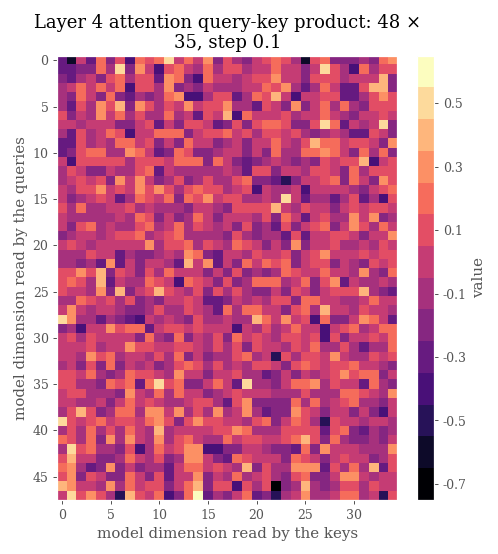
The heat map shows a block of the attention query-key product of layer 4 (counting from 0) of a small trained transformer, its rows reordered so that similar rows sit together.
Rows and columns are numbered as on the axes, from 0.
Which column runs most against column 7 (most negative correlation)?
11
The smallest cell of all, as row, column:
46, 22
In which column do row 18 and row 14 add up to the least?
20
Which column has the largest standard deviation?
1
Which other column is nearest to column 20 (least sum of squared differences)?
21
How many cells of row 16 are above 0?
12
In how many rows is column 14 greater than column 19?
25
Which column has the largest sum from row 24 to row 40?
10
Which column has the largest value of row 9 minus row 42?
26
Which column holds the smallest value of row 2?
14
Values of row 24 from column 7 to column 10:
-0.1 -0.1 0.2 0.1
